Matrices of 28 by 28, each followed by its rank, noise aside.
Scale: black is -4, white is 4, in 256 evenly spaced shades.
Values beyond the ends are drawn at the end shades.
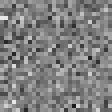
eight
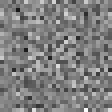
eight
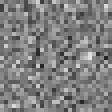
eight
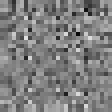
four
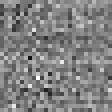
eight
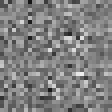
six
